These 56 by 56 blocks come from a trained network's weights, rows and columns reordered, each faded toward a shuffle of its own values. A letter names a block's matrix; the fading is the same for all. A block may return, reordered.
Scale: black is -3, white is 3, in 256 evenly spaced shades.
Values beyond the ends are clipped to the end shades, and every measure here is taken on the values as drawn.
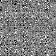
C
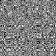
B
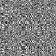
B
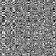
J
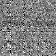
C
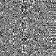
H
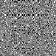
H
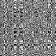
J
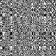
J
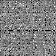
C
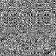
B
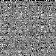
C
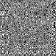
H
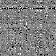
C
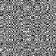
J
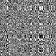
J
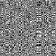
J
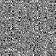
H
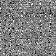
C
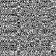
B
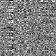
H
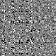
H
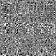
H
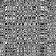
J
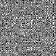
H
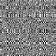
J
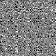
H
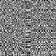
J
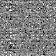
C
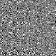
H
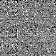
C
